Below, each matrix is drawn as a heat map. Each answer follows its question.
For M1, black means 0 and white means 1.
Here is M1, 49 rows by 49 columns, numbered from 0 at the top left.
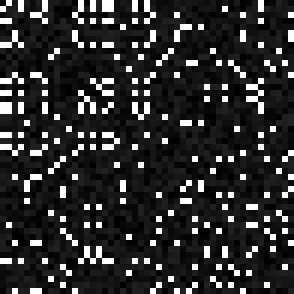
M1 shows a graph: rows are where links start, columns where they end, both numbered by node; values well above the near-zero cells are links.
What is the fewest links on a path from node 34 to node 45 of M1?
2
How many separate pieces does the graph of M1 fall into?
3
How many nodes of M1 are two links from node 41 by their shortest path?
4
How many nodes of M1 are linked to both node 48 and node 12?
6
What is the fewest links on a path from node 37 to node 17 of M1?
2
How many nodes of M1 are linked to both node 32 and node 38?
5
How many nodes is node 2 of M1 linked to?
7
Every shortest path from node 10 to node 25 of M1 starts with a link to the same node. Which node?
node 31
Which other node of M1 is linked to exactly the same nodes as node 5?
node 6
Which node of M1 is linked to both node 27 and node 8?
node 9
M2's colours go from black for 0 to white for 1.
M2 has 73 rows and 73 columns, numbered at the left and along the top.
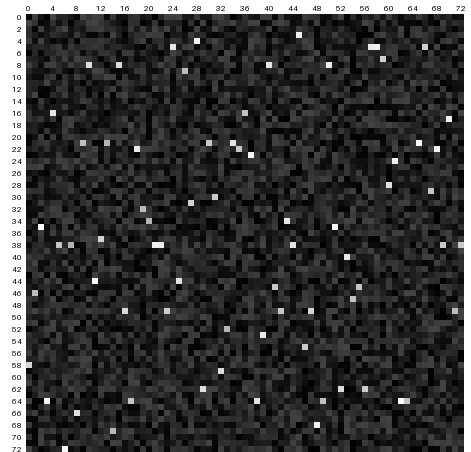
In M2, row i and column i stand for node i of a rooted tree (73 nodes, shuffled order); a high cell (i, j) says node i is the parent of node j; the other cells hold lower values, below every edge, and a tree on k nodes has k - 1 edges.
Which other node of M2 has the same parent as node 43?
20
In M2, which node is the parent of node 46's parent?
45
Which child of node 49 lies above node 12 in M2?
23
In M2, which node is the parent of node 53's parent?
8
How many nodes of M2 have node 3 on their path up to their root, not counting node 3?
5
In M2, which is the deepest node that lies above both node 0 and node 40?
5
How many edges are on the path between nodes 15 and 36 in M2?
8
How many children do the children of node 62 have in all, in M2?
2
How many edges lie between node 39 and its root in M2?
7
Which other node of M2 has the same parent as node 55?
41
